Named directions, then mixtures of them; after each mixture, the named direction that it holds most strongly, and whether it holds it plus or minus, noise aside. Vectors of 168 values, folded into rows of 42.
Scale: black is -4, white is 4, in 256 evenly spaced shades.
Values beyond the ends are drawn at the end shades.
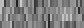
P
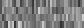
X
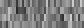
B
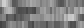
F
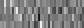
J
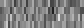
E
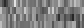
E, minus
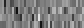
J, minus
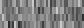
X, minus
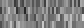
B, plus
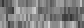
F, minus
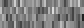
X, minus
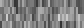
P, plus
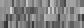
E, minus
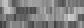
F, plus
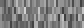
B, minus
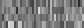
X, plus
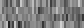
X, minus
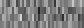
B, plus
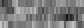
F, minus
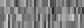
E, plus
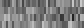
B, plus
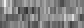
F, plus
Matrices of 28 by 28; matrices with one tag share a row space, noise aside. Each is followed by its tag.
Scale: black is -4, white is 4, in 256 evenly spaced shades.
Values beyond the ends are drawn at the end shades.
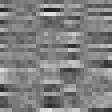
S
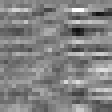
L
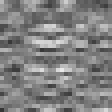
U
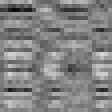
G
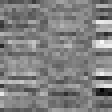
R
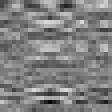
U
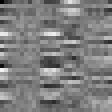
S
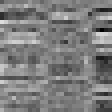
R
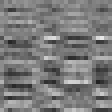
G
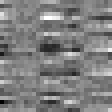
S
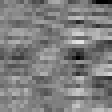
L
